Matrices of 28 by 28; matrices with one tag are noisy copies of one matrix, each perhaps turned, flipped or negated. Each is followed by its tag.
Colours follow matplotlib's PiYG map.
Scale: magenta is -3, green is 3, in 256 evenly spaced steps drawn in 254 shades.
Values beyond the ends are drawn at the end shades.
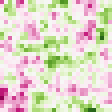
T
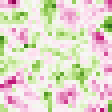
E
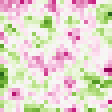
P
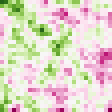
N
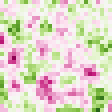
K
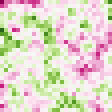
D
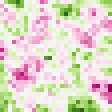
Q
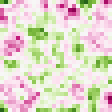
E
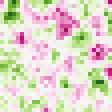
K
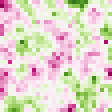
P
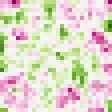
E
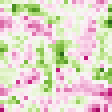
T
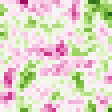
T
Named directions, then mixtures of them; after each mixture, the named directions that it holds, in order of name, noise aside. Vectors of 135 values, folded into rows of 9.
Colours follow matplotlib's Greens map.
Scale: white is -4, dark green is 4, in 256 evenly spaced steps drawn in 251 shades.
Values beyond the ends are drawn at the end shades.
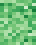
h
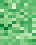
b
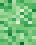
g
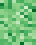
g, h.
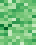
b, g.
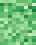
h.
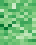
b.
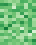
b, h.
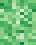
b, g.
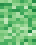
b, h.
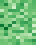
b.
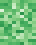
b, g.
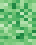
b, g.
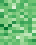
b.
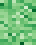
g, h.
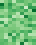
g, h.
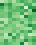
g, h.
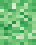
b, g.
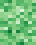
g, h.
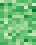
h.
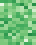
h.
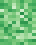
b, g.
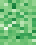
b.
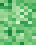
g.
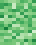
b, h.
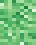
g, h.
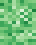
b, g.
